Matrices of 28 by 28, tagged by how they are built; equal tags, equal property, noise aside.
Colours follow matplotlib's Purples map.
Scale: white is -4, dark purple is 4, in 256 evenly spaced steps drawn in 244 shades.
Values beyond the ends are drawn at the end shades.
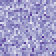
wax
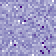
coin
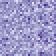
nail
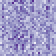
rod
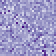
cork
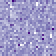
coin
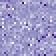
coin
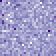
coin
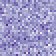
wax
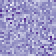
cork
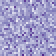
nail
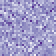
wax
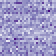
rod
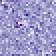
cork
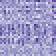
rod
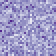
wax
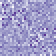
cork
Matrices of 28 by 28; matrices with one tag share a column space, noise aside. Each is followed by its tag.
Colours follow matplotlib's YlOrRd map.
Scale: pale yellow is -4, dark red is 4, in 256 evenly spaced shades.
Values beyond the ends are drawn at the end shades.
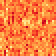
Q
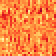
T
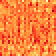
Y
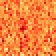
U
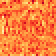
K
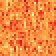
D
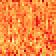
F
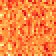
K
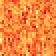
T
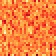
K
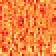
F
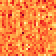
K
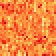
Y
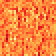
T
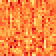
F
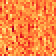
U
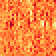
D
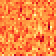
U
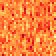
U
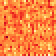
K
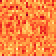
K
